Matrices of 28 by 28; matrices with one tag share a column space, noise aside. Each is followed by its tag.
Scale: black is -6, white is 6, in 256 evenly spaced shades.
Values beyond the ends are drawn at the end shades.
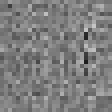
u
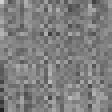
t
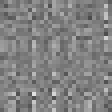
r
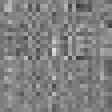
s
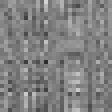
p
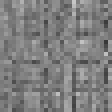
p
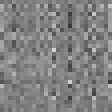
u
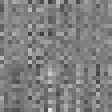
t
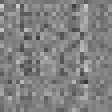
u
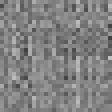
s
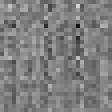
s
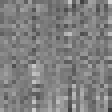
t
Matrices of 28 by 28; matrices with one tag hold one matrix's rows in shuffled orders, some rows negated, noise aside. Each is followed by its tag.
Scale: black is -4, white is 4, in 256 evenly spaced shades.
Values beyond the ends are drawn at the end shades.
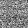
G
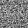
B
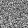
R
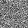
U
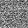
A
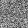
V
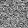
B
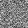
R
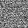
A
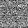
G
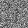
U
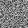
R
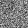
V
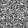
B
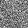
U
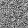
V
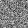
V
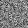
R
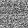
G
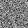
R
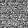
G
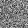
R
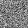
U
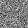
U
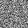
R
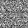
A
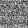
G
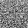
B
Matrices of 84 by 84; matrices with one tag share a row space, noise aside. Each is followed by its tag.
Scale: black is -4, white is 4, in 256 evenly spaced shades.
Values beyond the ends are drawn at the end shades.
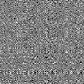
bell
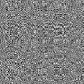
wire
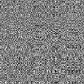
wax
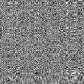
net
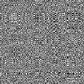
wax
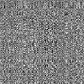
bell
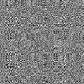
wire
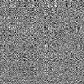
bell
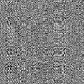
wire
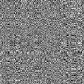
net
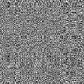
net
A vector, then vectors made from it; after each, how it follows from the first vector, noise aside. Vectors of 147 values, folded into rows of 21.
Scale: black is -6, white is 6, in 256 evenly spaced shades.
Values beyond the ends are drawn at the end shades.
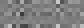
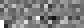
wrapped around, scaled up.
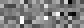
wrapped around, scaled up.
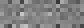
negated.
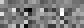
wrapped around, scaled up.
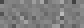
reversed, negated, partly zeroed.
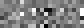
wrapped around, scaled up.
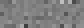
reversed, negated, partly zeroed.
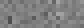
wrapped around, negated, shrunk.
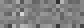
negated.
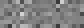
negated.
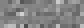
sign-scrambled.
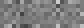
copied.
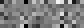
reversed, negated, scaled up.
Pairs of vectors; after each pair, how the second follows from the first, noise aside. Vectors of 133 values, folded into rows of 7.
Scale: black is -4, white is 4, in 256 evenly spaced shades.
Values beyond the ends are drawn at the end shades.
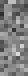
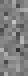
wrapped around, partly zeroed.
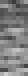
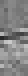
wrapped around, negated, partly zeroed.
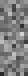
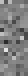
reversed, negated, partly zeroed.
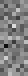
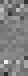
wrapped around, negated, partly zeroed.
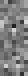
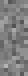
shrunk.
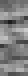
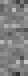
wrapped around, negated, partly zeroed.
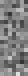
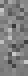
wrapped around, negated, partly zeroed.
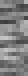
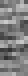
negated.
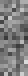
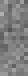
reversed, shrunk.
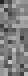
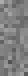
negated, shrunk.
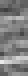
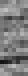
negated.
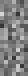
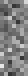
shuffled.
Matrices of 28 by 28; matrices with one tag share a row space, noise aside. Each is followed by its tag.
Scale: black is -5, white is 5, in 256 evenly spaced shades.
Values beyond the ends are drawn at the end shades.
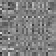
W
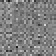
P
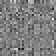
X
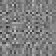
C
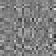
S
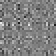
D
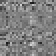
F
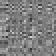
F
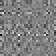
D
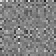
D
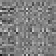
W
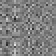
C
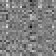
F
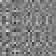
C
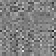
X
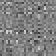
P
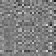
S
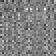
D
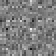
F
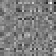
S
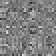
F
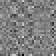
X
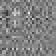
C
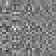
C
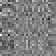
W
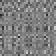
D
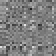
F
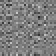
P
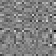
S
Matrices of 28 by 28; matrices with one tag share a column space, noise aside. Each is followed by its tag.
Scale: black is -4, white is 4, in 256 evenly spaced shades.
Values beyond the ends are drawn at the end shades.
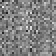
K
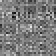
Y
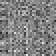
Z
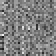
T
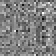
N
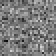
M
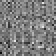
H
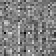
Z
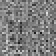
Z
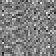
K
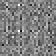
N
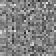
N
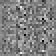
M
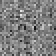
T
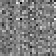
K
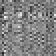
Y
